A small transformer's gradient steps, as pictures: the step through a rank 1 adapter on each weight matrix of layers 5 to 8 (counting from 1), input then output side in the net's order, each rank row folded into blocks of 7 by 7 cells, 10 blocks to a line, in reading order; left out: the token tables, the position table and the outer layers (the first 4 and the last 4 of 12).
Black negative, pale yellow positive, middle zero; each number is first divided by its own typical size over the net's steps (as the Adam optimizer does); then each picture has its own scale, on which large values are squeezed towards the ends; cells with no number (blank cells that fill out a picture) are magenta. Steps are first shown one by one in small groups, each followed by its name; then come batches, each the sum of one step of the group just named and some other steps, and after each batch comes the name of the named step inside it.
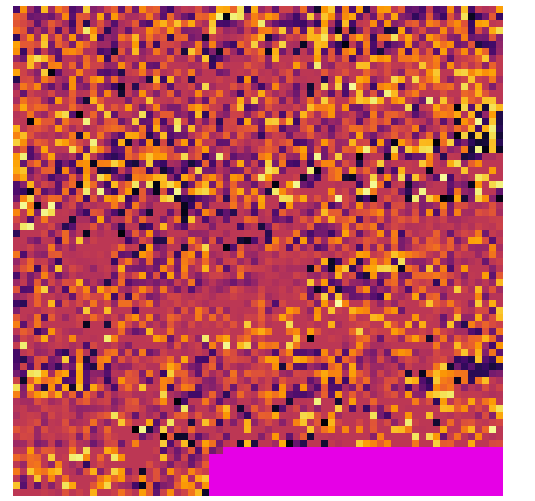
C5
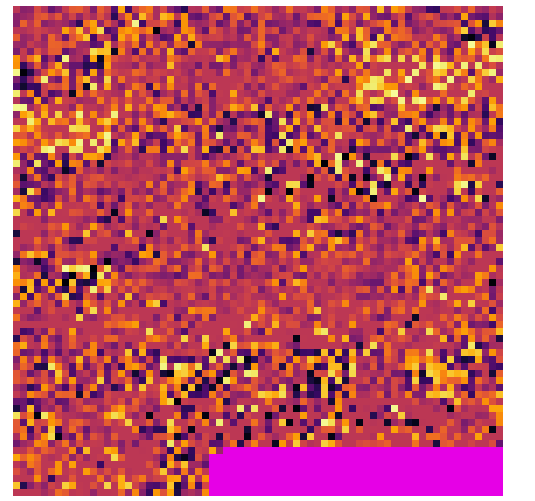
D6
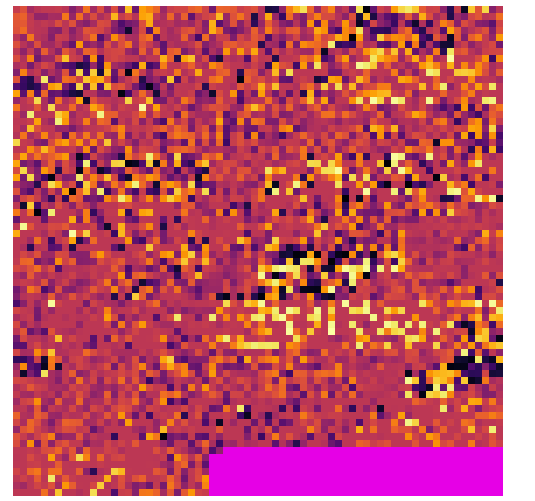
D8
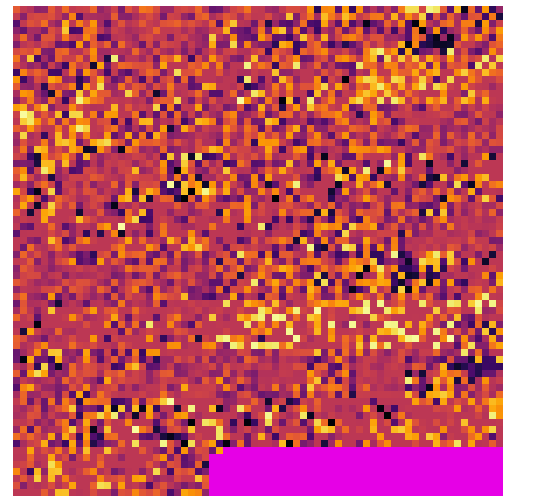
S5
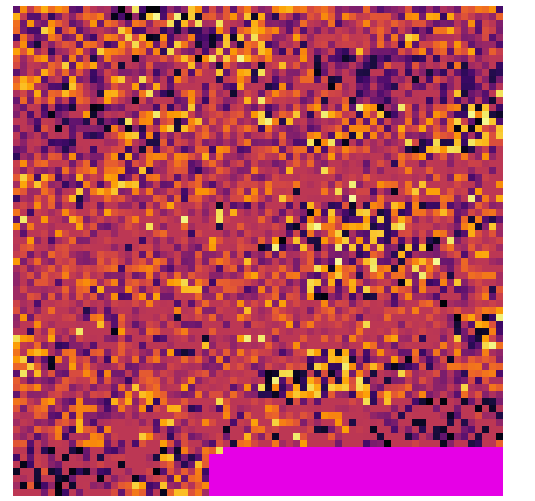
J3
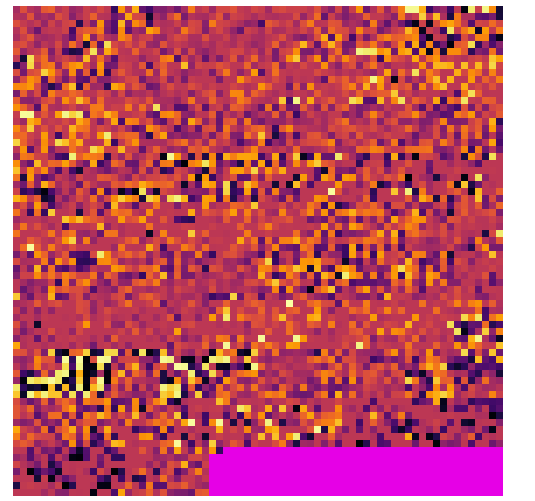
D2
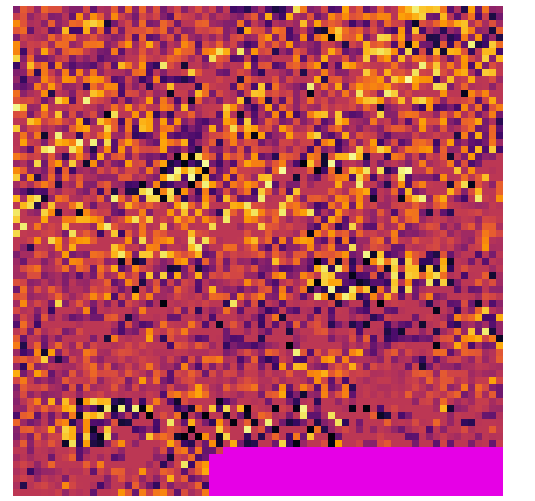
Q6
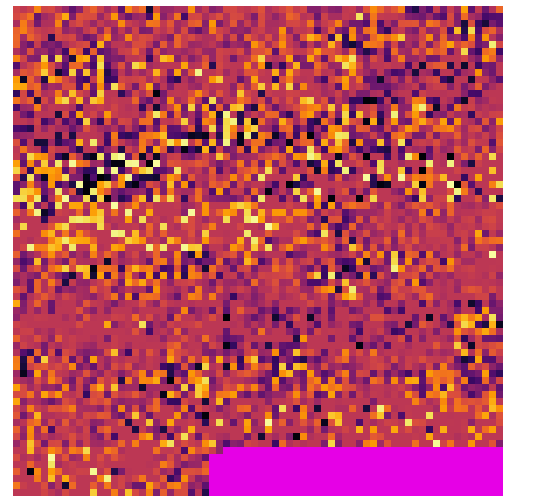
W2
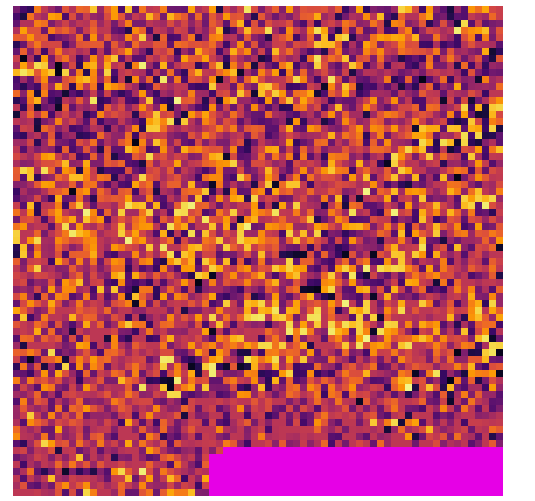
D8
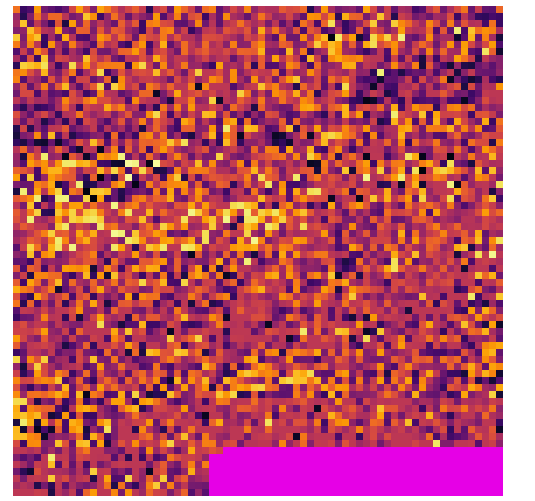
W2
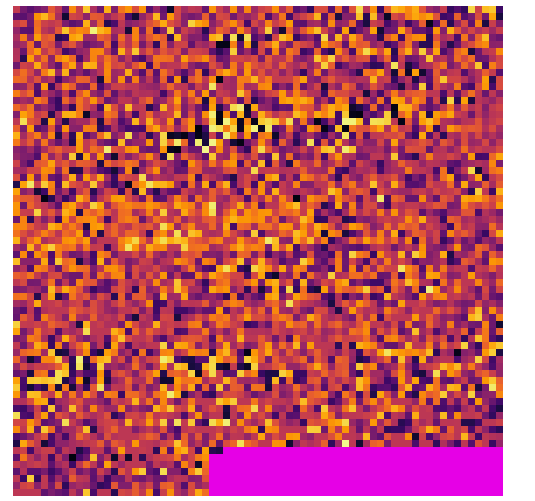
D2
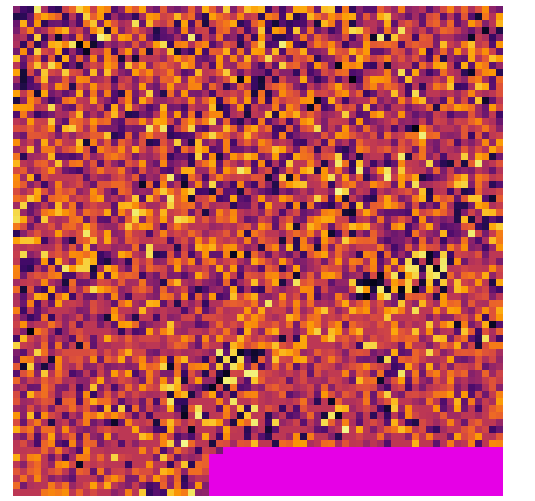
D6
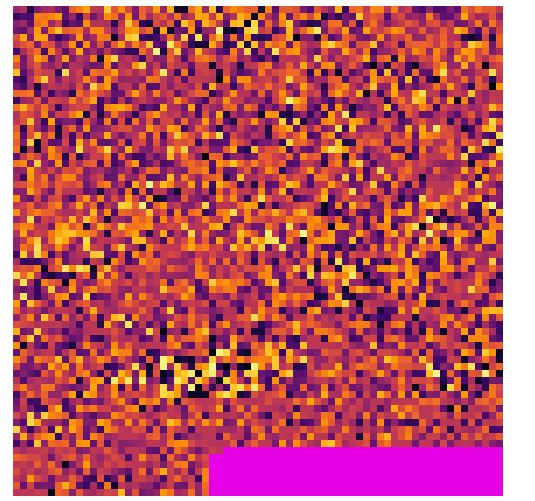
D6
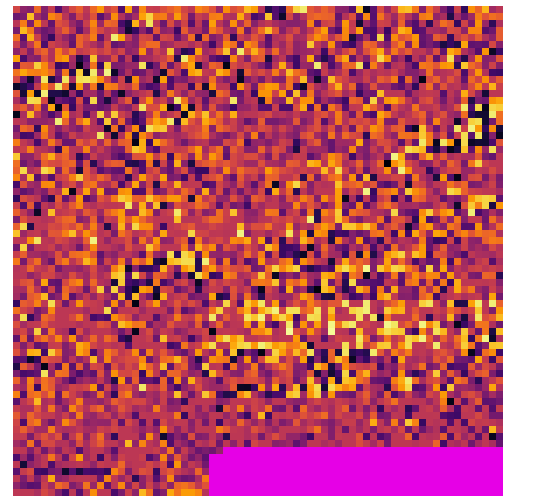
D8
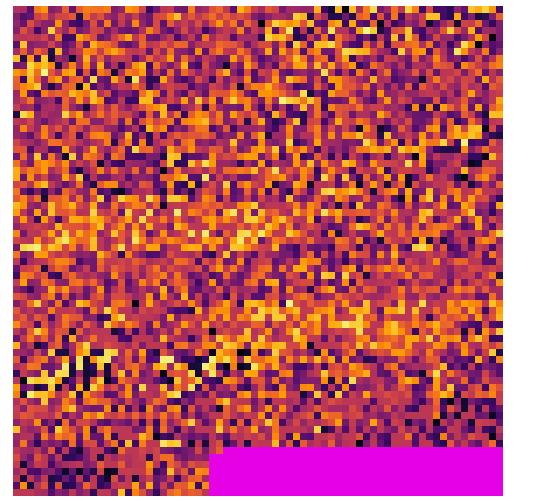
D2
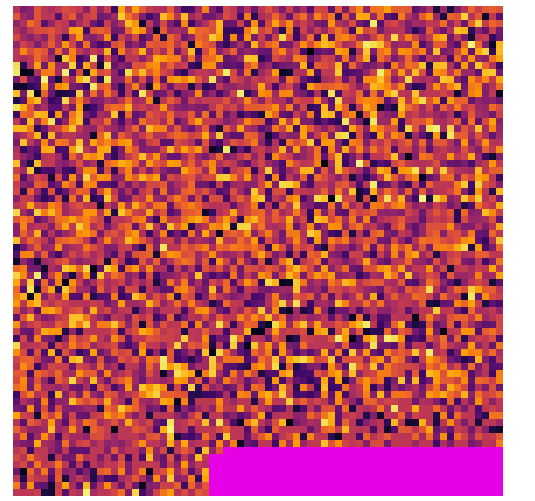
D6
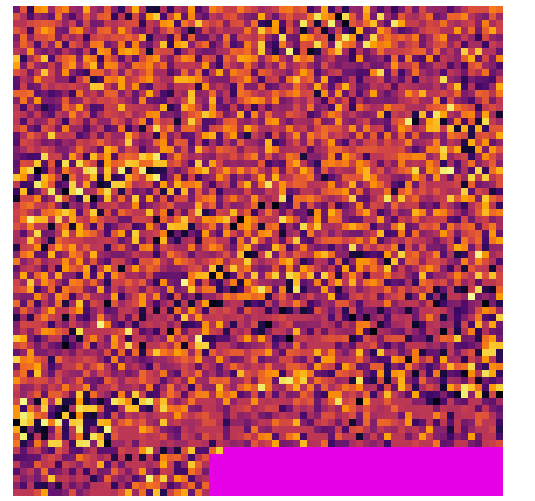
J3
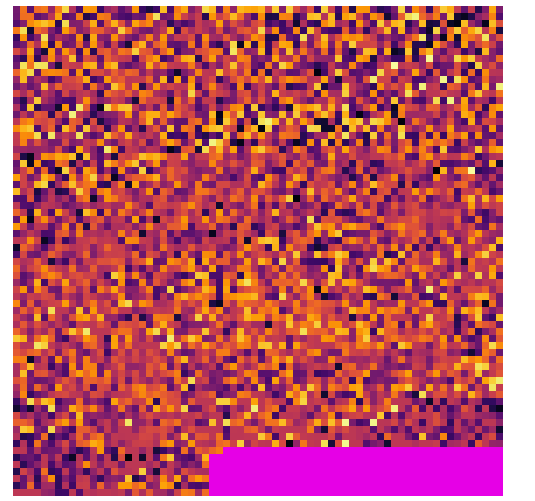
J3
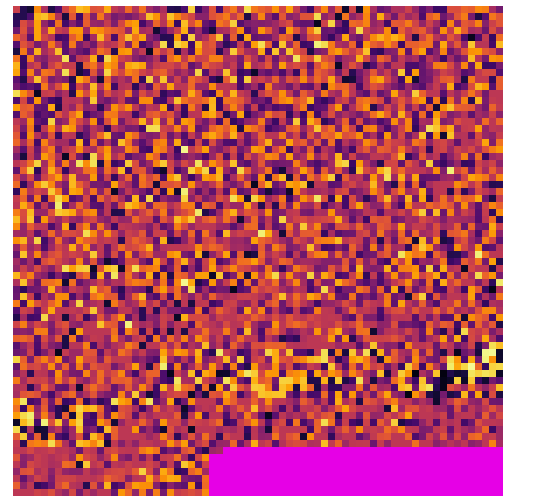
D6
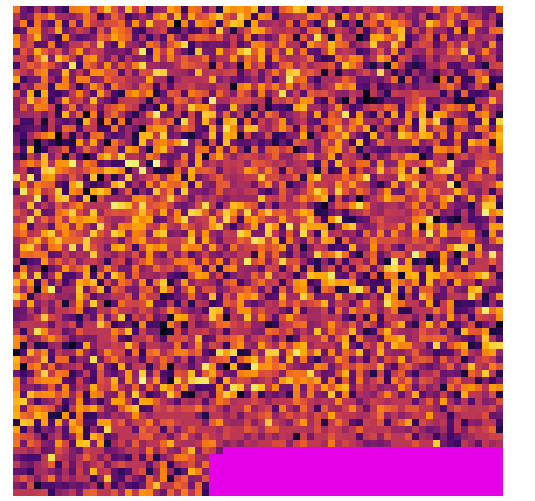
W2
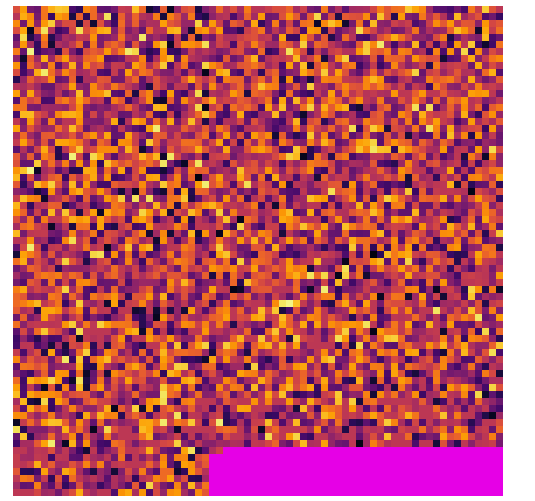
D2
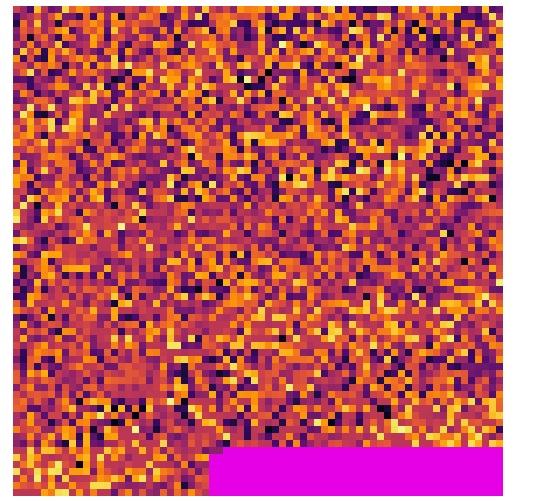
S5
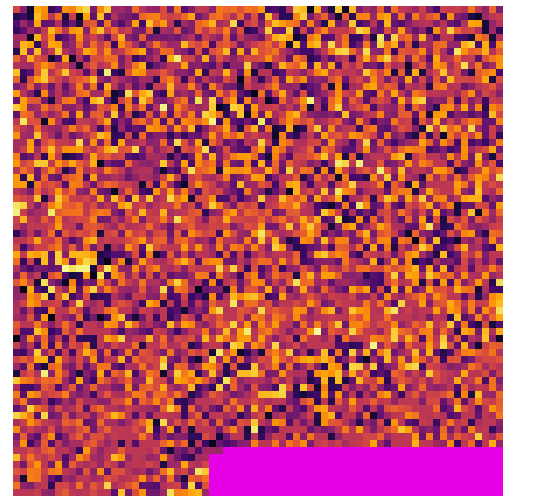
D6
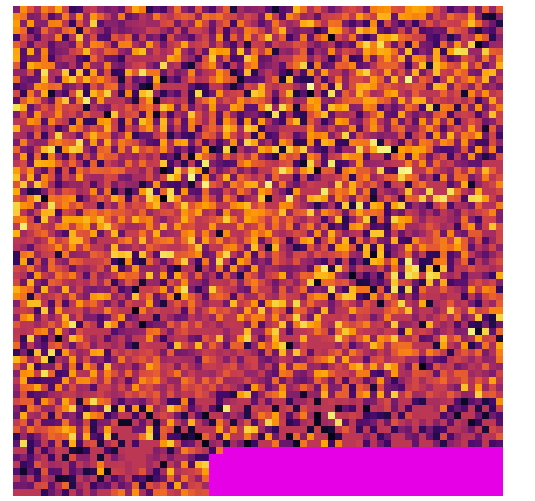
Q6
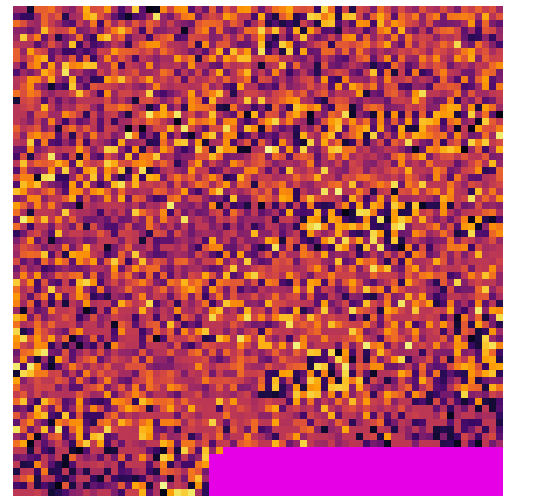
J3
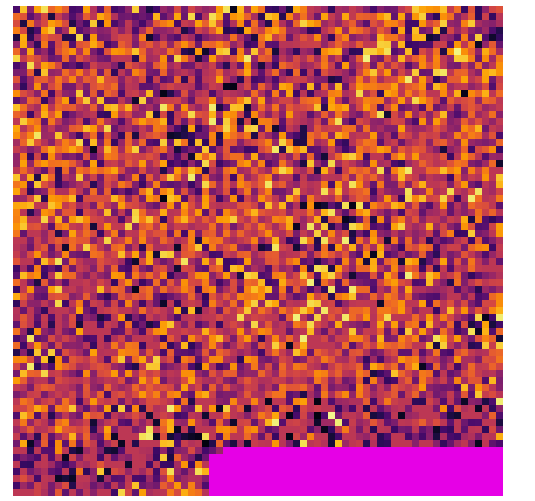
Q6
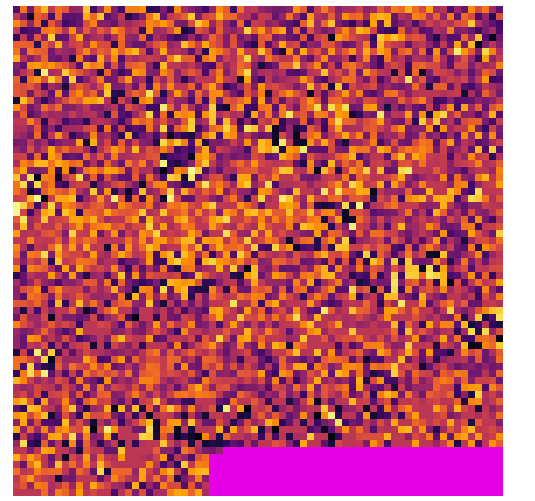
Q6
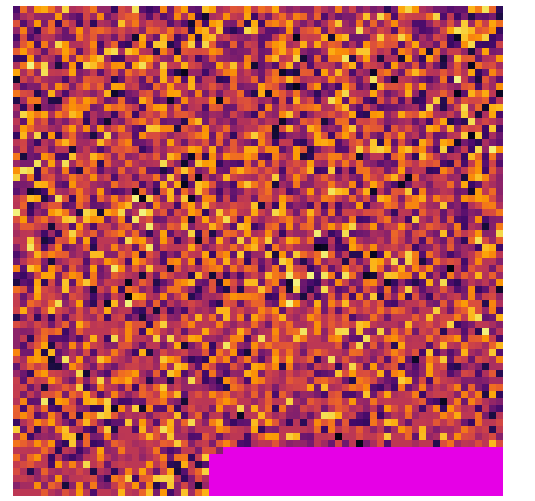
D2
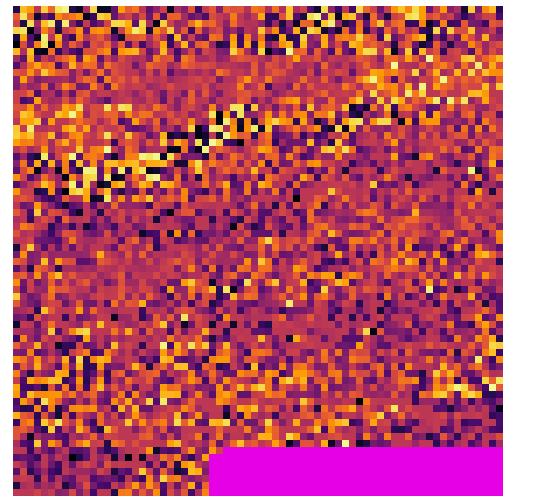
D2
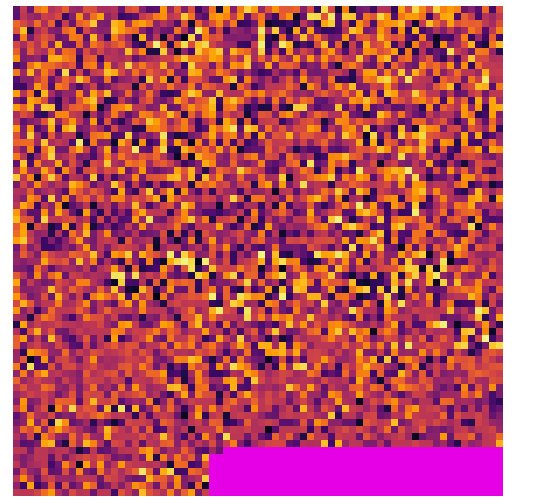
Q6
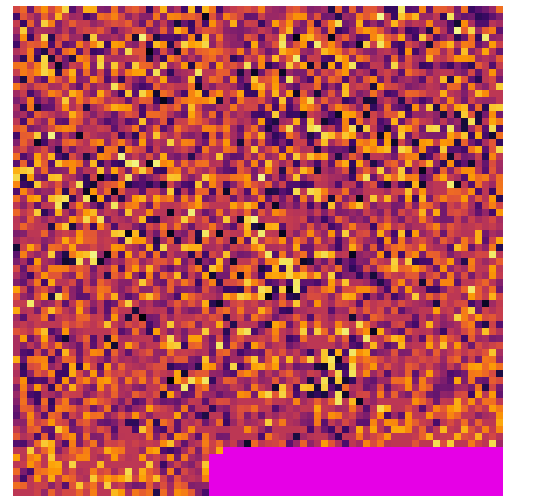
W2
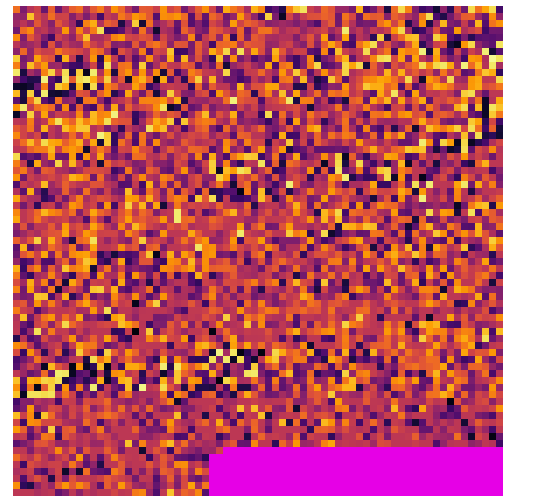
D6
